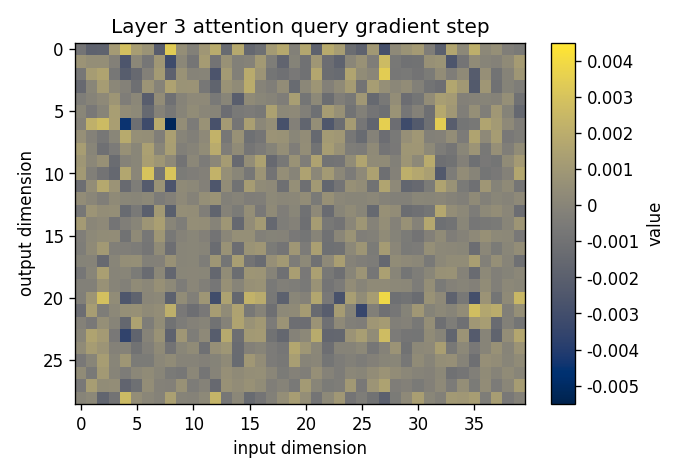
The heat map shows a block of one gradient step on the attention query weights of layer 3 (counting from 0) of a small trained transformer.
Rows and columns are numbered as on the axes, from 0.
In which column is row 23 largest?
27
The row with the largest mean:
10
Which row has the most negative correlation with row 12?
19
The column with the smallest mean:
22
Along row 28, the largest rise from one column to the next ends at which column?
4
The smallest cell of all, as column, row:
8, 6
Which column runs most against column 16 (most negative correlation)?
23
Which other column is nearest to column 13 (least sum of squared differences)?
16
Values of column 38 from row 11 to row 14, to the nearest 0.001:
0 0 0 0
